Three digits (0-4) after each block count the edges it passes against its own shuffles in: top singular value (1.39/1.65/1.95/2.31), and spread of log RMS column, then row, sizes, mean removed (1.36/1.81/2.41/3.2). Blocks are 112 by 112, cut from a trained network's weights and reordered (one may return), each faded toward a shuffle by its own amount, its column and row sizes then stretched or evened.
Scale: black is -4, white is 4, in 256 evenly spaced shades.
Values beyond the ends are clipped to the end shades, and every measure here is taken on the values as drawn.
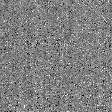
0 0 2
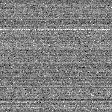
4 0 2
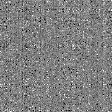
1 2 2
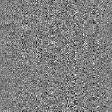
4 4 2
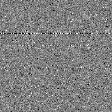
3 1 2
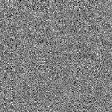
2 2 1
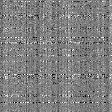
4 1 4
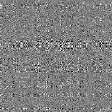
3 3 4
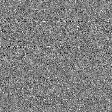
0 0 3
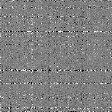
2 2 4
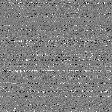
1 0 4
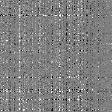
4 4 3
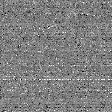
2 1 2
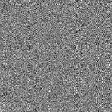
3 3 0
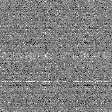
3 2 2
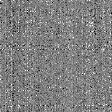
2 2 2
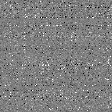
0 2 3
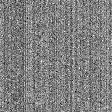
4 0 0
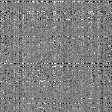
3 2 4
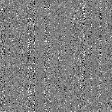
1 4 1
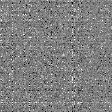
2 3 0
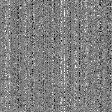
3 4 0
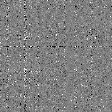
1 3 2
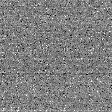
1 1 0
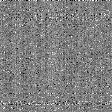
2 0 3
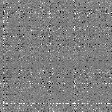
2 3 3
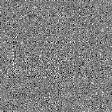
2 3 3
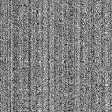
4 1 2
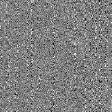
2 4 0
